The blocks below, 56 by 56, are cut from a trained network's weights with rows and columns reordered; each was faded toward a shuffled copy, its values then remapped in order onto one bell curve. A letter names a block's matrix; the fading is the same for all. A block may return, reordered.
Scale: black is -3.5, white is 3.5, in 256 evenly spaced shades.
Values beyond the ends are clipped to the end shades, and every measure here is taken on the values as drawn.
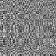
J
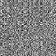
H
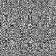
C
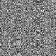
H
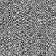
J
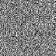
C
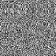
J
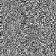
C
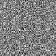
C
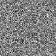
C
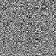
H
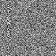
J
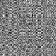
J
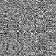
H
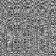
J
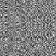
J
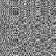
J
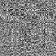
H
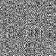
H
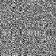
C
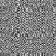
J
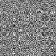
J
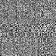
H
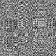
J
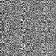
C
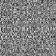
H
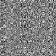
H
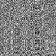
J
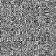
C
